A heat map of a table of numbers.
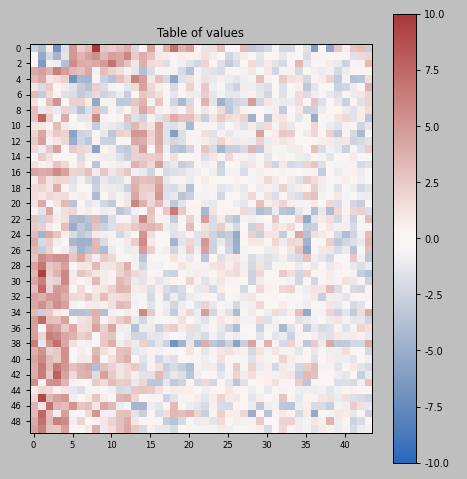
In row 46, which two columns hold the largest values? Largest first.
2, 5
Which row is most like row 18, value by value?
10
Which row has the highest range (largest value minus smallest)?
0
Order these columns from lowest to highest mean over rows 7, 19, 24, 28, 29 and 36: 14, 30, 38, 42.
42, 38, 30, 14
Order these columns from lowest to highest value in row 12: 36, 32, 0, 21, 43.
43, 21, 36, 32, 0
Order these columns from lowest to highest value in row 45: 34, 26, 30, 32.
34, 30, 26, 32
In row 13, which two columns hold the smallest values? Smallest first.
8, 24
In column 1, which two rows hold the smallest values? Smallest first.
2, 1
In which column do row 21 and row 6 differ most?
18
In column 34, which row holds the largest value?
24
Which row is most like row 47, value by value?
9
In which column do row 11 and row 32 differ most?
5
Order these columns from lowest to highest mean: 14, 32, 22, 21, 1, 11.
21, 32, 22, 11, 14, 1
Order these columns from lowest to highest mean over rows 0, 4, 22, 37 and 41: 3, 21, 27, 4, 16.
21, 27, 16, 3, 4
